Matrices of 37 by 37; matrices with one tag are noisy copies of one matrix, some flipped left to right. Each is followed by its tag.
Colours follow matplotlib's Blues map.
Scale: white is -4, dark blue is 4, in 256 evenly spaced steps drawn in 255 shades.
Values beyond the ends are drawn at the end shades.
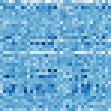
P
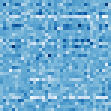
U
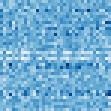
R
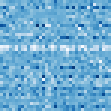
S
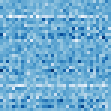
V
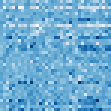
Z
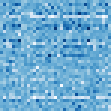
U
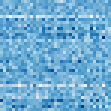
V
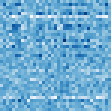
U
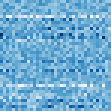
V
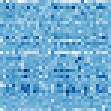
P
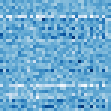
V
